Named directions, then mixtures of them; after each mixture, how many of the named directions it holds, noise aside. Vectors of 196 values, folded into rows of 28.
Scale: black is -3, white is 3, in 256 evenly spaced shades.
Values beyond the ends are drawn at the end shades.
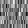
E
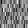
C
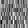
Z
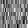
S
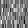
four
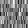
one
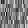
four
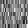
one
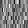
three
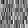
two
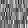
four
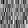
two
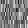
four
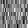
one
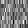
two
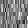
two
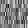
four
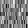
one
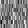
one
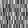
three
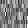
four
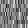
four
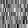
one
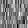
two
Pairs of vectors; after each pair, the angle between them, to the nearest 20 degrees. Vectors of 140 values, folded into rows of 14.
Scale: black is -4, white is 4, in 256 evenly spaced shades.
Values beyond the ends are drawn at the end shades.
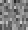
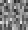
20 degrees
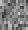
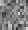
20 degrees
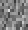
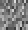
140 degrees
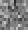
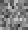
140 degrees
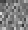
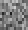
120 degrees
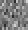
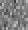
20 degrees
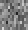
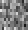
120 degrees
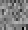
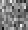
100 degrees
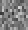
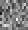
80 degrees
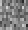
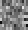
40 degrees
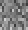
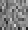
140 degrees
